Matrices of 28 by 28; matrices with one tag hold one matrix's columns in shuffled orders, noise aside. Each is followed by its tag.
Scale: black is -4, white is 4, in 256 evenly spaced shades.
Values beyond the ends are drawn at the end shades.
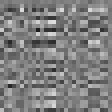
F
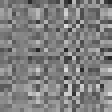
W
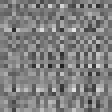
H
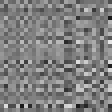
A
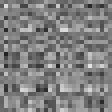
H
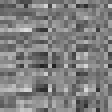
H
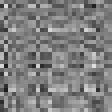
H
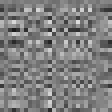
F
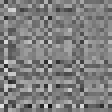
A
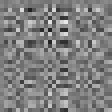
F
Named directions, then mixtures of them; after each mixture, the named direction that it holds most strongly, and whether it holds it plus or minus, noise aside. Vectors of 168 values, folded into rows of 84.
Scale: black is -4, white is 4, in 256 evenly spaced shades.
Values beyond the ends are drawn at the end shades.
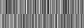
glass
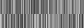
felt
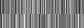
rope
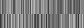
felt, minus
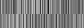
glass, plus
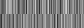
glass, minus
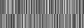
glass, minus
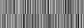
glass, plus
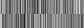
rope, minus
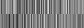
glass, minus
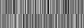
glass, plus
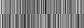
rope, minus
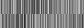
felt, plus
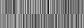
glass, plus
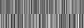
felt, plus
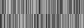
felt, minus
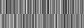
glass, plus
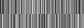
rope, plus
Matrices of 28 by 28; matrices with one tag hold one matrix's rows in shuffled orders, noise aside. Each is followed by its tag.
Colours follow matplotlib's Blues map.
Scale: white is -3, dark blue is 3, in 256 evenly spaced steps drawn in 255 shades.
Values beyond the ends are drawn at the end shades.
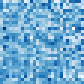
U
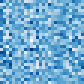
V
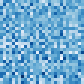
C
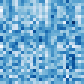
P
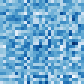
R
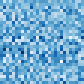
C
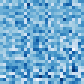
R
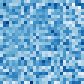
U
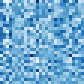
V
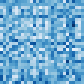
P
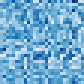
R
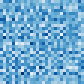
C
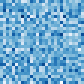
C
